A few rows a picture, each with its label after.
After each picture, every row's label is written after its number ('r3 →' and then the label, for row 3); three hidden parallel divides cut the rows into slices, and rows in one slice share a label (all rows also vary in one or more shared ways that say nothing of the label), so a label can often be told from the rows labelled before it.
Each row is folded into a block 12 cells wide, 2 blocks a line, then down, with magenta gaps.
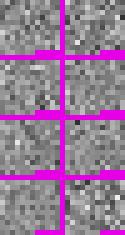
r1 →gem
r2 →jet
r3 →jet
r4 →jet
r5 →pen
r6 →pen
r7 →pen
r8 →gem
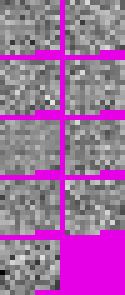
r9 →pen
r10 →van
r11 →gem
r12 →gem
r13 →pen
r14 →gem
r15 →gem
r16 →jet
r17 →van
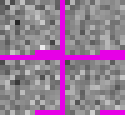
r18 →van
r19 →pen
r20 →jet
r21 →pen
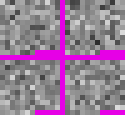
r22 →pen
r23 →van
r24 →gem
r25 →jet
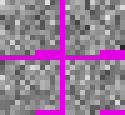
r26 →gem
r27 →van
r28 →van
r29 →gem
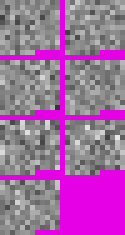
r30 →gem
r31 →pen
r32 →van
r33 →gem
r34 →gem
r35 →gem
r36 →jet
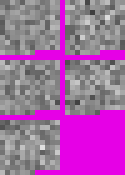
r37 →jet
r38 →van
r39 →jet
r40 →van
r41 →jet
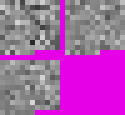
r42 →van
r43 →gem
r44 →pen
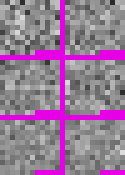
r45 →pen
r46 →van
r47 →pen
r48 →pen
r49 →van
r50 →pen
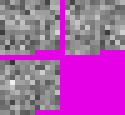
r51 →van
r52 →jet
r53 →van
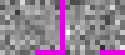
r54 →jet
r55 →gem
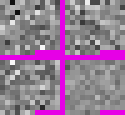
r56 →van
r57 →jet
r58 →gem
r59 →pen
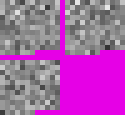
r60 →gem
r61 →gem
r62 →van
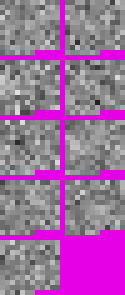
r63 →van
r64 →van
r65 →pen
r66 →jet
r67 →jet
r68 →pen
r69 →pen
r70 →jet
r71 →gem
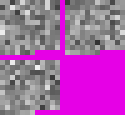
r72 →jet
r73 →pen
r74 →gem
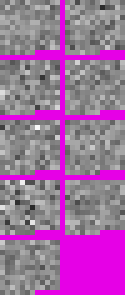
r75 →jet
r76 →van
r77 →gem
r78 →gem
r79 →jet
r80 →van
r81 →pen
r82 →gem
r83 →pen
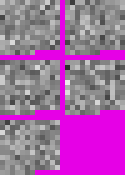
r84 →gem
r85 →pen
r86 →van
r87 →gem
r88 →gem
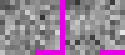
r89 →gem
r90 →van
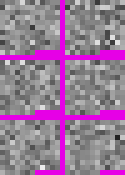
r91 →pen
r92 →gem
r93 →van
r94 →jet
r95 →pen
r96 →jet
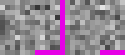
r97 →pen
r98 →jet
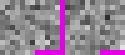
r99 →pen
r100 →gem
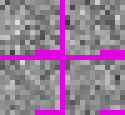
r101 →jet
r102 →gem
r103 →jet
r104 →van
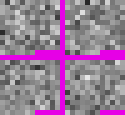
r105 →jet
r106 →jet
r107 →pen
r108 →pen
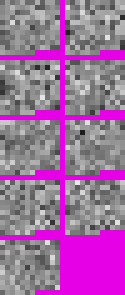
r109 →van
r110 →van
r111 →pen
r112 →jet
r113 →gem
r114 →pen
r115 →van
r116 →gem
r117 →gem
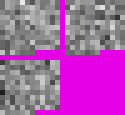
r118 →van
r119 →pen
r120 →van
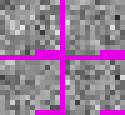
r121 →gem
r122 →pen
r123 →jet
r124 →pen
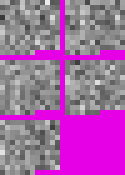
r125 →gem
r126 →gem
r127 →pen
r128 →van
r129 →gem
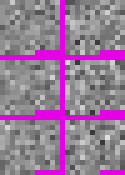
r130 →jet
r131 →van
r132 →pen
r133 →jet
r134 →pen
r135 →van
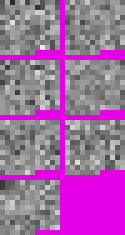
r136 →van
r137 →pen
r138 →pen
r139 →van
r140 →pen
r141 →gem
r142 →pen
